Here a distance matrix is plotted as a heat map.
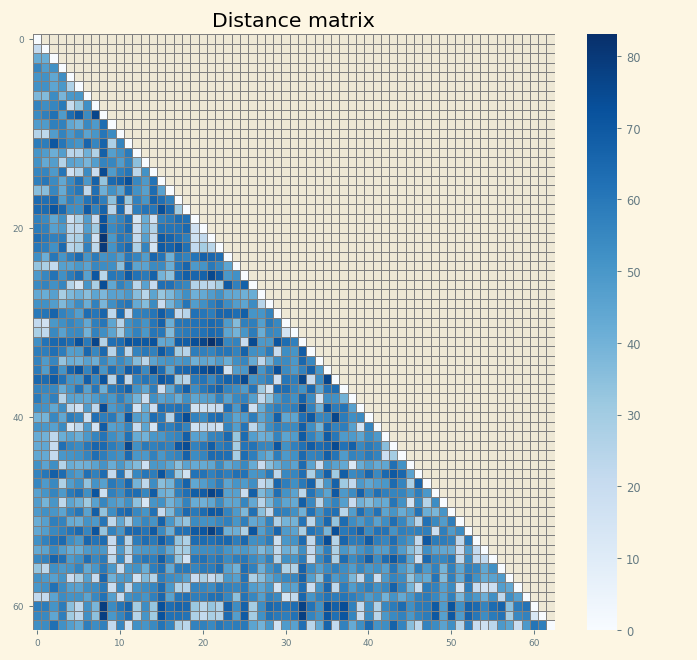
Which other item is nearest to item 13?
49
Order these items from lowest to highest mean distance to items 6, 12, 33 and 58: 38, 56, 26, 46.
46, 26, 38, 56
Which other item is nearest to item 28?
37
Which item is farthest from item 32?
21
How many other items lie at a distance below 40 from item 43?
4
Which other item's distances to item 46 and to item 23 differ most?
35
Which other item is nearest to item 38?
45
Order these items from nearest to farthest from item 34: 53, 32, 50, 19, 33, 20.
19, 20, 50, 33, 53, 32
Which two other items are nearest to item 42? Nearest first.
44, 2
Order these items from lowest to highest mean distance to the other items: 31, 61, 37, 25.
31, 61, 37, 25
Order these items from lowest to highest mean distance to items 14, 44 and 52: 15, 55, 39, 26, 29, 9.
39, 26, 9, 15, 55, 29
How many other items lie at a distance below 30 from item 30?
6
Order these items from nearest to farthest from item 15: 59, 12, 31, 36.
12, 31, 59, 36
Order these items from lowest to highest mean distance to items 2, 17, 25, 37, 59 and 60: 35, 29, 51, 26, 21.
51, 26, 29, 21, 35
